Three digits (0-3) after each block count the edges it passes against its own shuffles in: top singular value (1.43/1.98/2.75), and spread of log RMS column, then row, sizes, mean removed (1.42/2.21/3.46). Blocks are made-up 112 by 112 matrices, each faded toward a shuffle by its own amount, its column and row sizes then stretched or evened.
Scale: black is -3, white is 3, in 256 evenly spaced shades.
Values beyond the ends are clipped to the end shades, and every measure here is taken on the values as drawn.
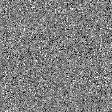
0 1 1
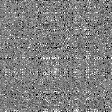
2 2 2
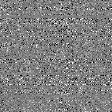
0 1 3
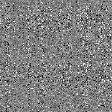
0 2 2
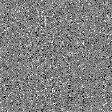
0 2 1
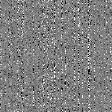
0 3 0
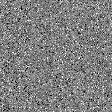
1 1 0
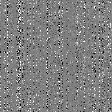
1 3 0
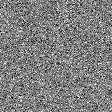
1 0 0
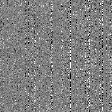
1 3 0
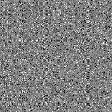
2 1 1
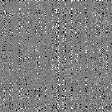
2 3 2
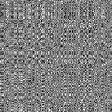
3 2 0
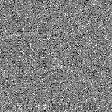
2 0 0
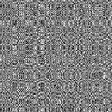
3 2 1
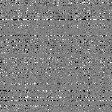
1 2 3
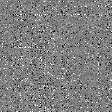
0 2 2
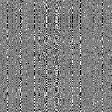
3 3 0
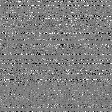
0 0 3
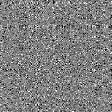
2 1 1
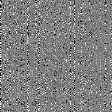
2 3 1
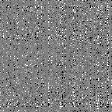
0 3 2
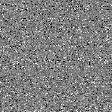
1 0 2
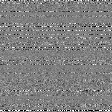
2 0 3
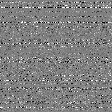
2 0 3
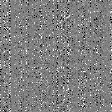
1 3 1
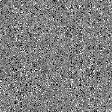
1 2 1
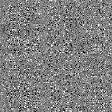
2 2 1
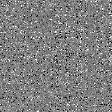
0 2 2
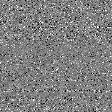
0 0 2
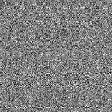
2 0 2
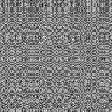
3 1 0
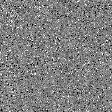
0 1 1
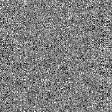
1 2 1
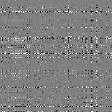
3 2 3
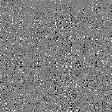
1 2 2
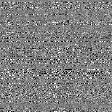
0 1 3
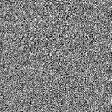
2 1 0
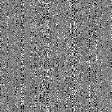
2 3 0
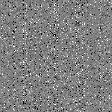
1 2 0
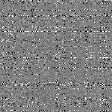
1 2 3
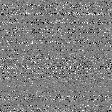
1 0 3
